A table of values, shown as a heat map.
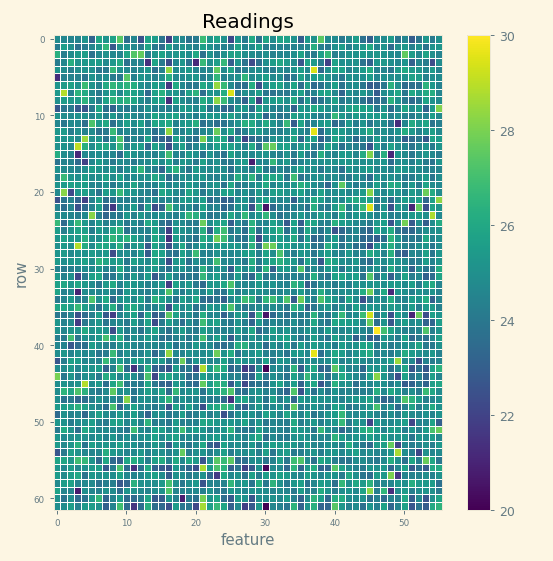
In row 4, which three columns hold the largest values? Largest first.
37, 16, 23
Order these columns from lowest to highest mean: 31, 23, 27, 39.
27, 39, 31, 23
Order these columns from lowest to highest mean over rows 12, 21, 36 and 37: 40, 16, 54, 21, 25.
25, 54, 40, 21, 16
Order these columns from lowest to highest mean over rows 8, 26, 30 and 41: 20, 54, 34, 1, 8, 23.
20, 54, 1, 34, 8, 23
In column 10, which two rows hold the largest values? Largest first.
47, 5
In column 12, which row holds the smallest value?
0
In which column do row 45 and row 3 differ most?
13
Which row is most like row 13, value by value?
45
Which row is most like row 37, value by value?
31
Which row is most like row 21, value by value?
9
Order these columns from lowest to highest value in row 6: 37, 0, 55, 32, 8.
37, 55, 0, 32, 8
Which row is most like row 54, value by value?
42
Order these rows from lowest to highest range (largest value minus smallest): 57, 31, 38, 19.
19, 31, 57, 38
